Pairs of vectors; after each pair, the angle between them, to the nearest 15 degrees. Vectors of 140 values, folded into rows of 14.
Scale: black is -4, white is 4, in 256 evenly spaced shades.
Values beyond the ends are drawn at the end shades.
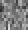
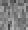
120 degrees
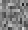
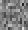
15 degrees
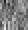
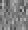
90 degrees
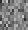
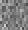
135 degrees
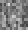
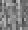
45 degrees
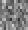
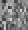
150 degrees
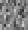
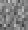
150 degrees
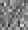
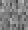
90 degrees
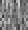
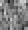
105 degrees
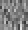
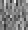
90 degrees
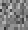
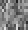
90 degrees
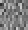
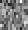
120 degrees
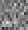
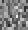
120 degrees
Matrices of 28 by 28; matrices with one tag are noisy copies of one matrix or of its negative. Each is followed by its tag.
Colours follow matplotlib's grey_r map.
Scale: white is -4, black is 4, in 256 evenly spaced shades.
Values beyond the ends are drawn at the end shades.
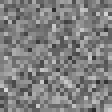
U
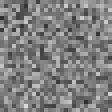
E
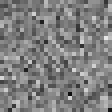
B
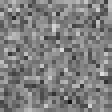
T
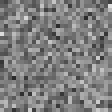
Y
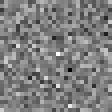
E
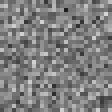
B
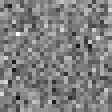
T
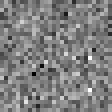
T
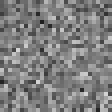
B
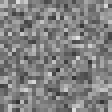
B
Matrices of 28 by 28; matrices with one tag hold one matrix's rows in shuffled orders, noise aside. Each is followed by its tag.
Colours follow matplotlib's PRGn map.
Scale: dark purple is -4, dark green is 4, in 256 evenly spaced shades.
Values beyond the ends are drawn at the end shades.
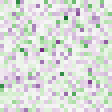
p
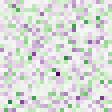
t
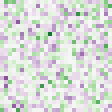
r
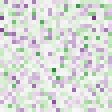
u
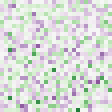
t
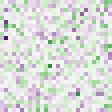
r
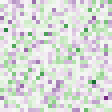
u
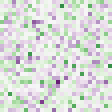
p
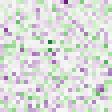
r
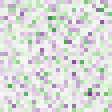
t
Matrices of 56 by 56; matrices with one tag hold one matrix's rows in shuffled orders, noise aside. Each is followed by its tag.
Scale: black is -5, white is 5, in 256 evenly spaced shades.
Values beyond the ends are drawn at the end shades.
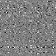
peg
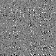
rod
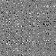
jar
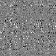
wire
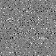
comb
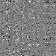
jar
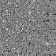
jar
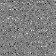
comb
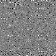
comb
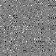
wire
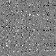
jar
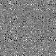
wire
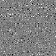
comb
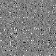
wire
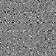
peg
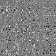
jar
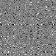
peg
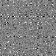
peg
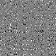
wire
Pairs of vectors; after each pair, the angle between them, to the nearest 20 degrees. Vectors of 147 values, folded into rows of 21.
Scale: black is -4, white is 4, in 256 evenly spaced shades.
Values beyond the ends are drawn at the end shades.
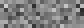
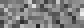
120 degrees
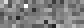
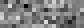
140 degrees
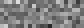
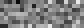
160 degrees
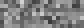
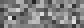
60 degrees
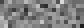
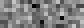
120 degrees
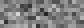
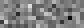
140 degrees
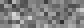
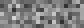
60 degrees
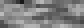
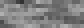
20 degrees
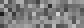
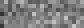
40 degrees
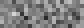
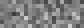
160 degrees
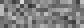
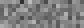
120 degrees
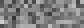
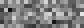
120 degrees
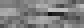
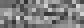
60 degrees
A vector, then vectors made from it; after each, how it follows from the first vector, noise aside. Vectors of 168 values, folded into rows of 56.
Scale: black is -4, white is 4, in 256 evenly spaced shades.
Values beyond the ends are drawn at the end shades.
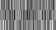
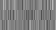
reversed, shrunk.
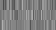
reversed, negated, shrunk.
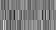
partly zeroed.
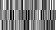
reversed, scaled up.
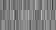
reversed, negated, shrunk.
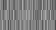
reversed, negated, shrunk.
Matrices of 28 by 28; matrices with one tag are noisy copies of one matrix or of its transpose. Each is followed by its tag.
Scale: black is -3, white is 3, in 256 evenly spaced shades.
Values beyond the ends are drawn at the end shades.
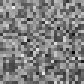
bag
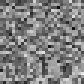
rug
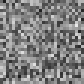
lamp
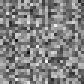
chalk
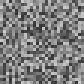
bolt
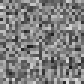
lamp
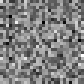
chalk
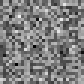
lamp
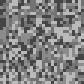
rug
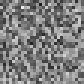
rug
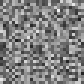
lamp
